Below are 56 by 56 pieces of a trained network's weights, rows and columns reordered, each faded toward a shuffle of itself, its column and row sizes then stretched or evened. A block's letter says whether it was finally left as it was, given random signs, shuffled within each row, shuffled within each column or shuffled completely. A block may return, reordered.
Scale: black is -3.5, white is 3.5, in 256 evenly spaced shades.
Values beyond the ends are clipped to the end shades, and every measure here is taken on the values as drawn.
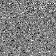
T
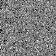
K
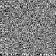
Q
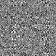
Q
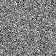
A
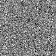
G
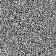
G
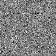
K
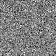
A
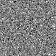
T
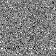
T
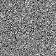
K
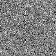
G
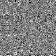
Q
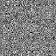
Q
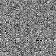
Q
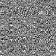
Q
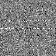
K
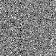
G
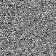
K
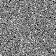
A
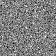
A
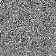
K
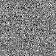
K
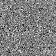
T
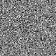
K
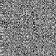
Q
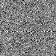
T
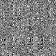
Q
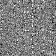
G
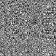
Q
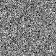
G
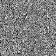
G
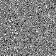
G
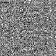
Q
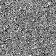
A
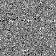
K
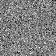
A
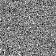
G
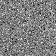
A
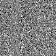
G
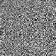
Q
